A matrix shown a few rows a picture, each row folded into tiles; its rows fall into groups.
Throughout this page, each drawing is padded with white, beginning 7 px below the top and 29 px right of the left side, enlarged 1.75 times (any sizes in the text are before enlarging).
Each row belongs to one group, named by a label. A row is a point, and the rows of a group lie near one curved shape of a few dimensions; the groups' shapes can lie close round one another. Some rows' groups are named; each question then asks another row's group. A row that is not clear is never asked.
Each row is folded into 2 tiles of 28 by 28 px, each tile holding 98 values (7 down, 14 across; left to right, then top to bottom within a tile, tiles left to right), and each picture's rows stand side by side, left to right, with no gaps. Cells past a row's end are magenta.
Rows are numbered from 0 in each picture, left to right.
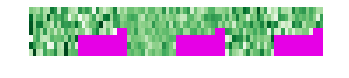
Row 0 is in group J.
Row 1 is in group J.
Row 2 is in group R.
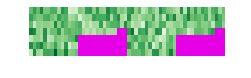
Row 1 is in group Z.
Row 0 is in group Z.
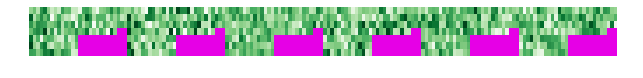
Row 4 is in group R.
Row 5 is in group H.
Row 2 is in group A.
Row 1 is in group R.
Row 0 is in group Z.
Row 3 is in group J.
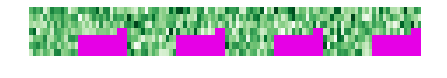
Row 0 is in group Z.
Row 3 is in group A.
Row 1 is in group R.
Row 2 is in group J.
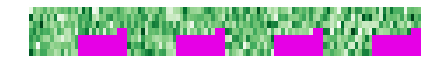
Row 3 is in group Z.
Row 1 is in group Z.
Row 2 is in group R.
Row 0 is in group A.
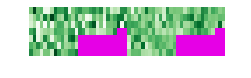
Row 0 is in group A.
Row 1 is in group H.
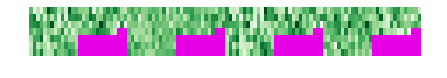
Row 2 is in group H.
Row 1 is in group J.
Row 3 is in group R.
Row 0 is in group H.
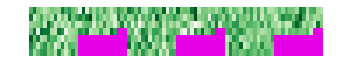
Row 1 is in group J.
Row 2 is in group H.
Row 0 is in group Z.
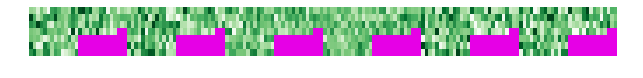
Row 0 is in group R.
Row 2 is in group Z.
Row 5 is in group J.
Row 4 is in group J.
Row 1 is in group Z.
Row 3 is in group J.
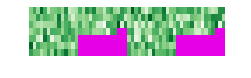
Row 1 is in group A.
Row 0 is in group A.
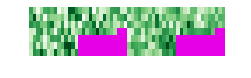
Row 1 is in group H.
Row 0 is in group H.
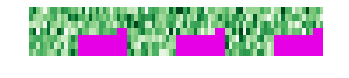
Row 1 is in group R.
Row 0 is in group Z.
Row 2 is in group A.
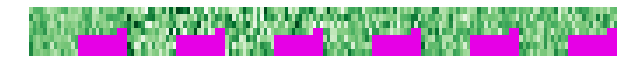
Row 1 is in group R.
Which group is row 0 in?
A
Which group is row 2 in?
H
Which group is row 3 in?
A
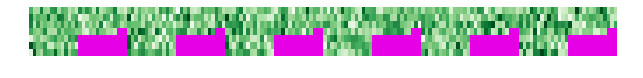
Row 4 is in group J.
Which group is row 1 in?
Z
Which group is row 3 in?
H
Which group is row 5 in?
Z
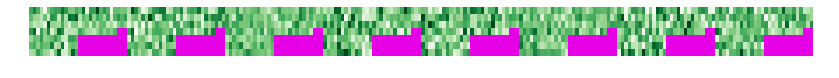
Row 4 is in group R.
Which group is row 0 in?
Z
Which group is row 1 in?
A
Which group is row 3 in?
Z
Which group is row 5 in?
Z
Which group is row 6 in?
H
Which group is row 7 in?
Z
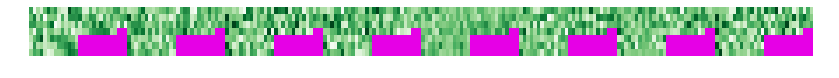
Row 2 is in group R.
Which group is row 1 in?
A
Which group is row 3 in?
R
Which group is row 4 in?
J
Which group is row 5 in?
A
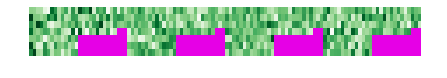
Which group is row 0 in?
R
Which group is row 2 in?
R
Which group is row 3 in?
Z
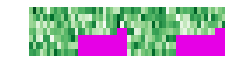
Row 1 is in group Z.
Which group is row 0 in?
A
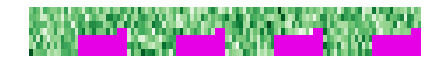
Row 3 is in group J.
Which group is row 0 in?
J
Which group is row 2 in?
R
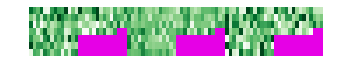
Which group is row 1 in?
Z
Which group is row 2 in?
J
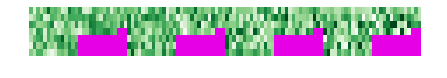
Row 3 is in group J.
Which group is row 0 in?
H
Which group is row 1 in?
J
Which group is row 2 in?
Z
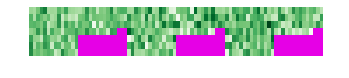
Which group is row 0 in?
A
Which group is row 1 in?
R
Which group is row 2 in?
R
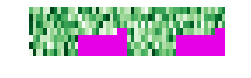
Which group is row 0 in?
J
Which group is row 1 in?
A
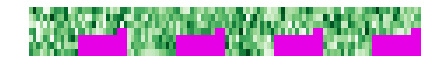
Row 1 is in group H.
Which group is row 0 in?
A
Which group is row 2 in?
Z
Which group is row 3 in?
R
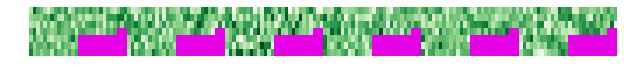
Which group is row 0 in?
A
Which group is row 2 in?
H
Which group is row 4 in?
J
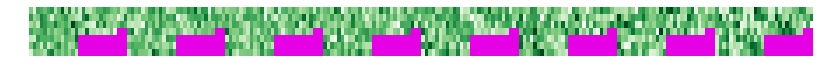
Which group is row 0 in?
R
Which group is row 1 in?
Z
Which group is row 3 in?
A
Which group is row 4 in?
Z
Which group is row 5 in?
Z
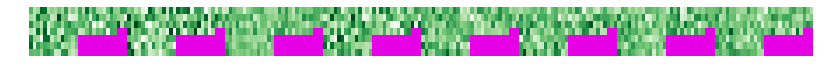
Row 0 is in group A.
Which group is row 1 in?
R
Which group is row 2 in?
A
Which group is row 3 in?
A
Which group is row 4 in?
Z
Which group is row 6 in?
A
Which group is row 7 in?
Z
